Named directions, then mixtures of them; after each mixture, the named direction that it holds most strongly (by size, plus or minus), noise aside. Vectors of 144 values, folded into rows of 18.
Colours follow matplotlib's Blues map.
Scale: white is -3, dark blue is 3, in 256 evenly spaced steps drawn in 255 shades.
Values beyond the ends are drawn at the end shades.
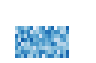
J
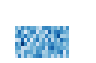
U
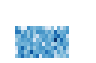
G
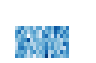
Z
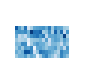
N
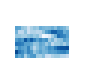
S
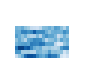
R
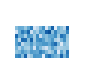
J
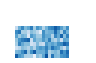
Z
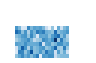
G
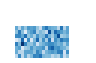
U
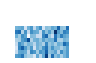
Z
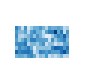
S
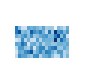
G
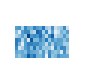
Z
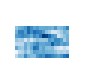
S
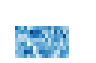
N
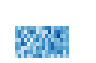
U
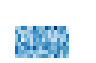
J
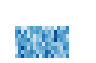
G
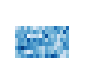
R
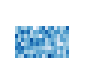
J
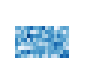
R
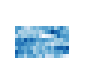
S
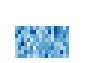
Z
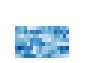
R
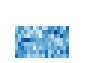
Z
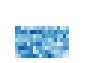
R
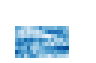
S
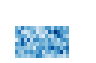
U
